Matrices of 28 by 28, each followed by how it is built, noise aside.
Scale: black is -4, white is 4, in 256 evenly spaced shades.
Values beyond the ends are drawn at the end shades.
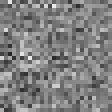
low rank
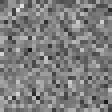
Toeplitz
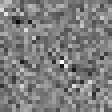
banded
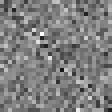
banded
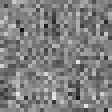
low rank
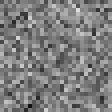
Toeplitz
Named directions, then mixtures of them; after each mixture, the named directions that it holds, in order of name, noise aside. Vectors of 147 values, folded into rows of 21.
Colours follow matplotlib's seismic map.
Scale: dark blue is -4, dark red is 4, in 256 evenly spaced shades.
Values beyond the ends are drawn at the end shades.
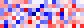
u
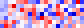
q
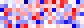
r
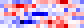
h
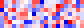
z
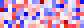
h, r, z.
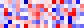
q, r, z.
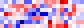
h, r, u.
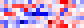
h, u.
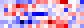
h.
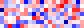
r, u, z.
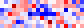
h, q, u.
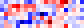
h, q, r.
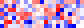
u, z.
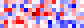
h, r, u.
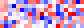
q.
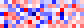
u.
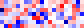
r, u, z.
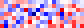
u.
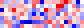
h, r, z.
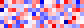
r, u, z.
